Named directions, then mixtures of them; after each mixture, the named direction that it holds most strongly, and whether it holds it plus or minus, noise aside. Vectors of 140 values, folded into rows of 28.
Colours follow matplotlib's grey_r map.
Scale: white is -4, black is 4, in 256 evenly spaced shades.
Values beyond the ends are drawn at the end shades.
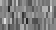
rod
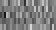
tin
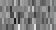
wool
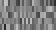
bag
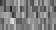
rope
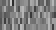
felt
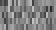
rod, minus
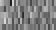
felt, minus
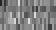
rope, plus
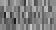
tin, plus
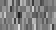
wool, plus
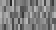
felt, minus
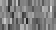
rod, plus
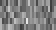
rod, minus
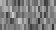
rope, minus
